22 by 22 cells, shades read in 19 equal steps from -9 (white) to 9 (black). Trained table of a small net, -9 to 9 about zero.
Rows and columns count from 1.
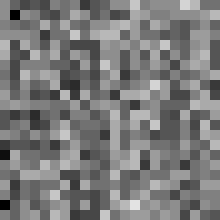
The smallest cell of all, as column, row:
14, 21
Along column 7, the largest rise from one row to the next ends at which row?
18
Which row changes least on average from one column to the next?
11
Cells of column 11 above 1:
7
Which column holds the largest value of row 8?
13
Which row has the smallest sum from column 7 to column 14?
4
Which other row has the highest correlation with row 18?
8
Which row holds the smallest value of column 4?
6
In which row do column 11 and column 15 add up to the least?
22
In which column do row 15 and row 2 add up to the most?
2
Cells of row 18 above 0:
13
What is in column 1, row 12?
3
